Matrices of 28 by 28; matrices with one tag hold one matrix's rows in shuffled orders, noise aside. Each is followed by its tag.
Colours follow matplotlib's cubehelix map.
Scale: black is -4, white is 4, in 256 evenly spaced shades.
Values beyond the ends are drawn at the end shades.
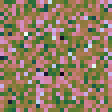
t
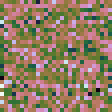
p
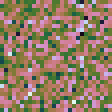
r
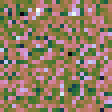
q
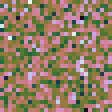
r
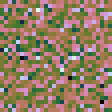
q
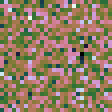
r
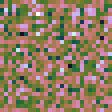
q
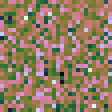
t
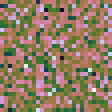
t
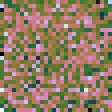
p
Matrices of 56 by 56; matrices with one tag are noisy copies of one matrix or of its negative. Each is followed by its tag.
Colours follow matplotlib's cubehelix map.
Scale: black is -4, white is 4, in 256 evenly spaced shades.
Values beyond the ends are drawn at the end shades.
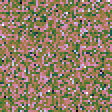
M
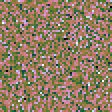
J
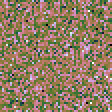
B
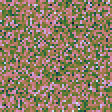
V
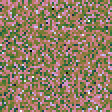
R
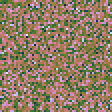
B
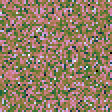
V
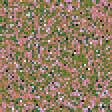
B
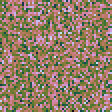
M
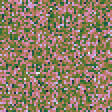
M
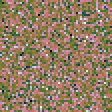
R
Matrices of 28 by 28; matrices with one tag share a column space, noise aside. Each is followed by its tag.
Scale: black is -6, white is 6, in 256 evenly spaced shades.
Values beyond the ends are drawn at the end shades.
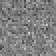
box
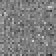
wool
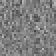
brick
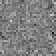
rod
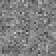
rod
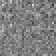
brick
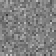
wool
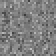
rod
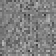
wool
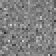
box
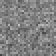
box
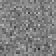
box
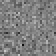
rod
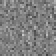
brick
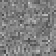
rod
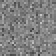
wool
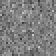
brick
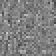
rod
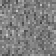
brick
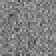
wool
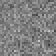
wool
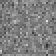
rod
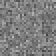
wool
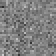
wool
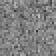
brick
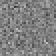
wool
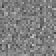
box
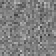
wool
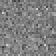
box
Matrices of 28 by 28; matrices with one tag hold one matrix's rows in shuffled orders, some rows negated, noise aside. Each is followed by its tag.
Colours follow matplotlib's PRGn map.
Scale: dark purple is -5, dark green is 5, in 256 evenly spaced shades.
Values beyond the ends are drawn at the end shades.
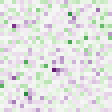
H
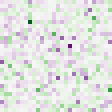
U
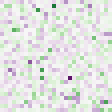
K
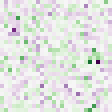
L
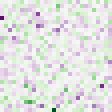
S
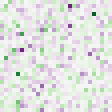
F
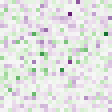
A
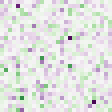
F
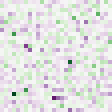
H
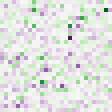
A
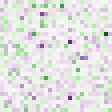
A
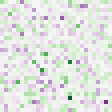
A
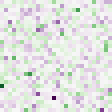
S
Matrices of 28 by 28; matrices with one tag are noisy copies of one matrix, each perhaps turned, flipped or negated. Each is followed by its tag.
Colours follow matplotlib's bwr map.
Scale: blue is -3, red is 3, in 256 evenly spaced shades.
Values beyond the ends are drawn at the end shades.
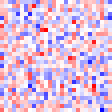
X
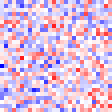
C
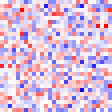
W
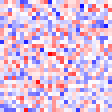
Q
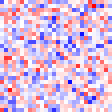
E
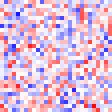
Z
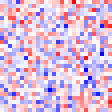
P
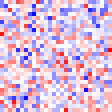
C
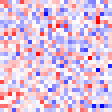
C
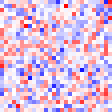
E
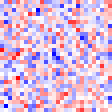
Q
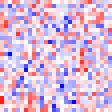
P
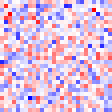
Q
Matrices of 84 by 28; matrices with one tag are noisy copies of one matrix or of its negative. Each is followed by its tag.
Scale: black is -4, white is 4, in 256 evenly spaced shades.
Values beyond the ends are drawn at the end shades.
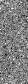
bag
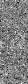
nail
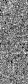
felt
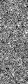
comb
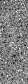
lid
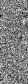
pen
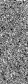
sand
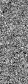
felt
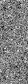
sand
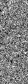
felt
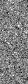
comb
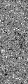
nail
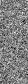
pen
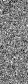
felt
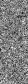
pen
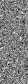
pen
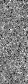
sand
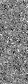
sand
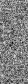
lid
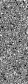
sand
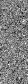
pen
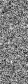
felt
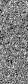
felt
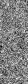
nail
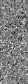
pen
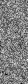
nail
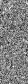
felt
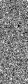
comb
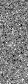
lid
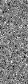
felt
